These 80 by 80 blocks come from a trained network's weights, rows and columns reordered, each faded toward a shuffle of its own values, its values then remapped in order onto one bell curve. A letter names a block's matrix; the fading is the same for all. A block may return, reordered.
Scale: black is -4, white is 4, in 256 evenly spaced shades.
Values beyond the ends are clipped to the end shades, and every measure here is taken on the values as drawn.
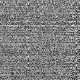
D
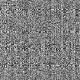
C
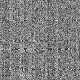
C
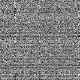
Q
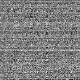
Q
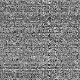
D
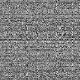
Q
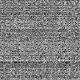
Q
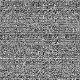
D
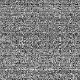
D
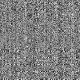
C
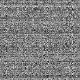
Q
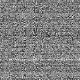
D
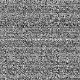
D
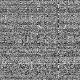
Q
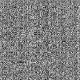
C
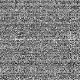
D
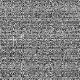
Q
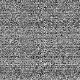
Q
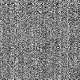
C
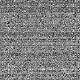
Q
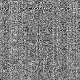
C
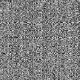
C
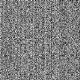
C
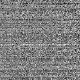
D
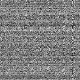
Q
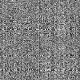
C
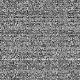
D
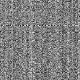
C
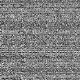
Q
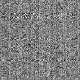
C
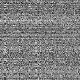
Q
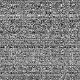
Q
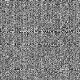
C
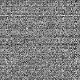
D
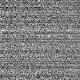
Q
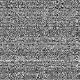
D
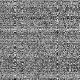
Q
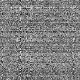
Q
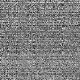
Q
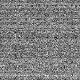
D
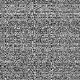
D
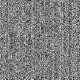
C
